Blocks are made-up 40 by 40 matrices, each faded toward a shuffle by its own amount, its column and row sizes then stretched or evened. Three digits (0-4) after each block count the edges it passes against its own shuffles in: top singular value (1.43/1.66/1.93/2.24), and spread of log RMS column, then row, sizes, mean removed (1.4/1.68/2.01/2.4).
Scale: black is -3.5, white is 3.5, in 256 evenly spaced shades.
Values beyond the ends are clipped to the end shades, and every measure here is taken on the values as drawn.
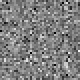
1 1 0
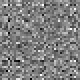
3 2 2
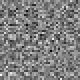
3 0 1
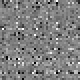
1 2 4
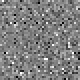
0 0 1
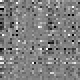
3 3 4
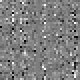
1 4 0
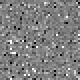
0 0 2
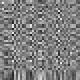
4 4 0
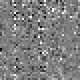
0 3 1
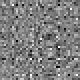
3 3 2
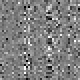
3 4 0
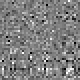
3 2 2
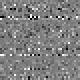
2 2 4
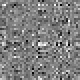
3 3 2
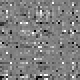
2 3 4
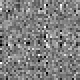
2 3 1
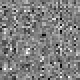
2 3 1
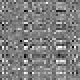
4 3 4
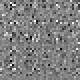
2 1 3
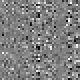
3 4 0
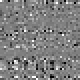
3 1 4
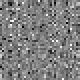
3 1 0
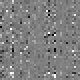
0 4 2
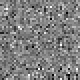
0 1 2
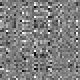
3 4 1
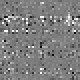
0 2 4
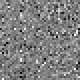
0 2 0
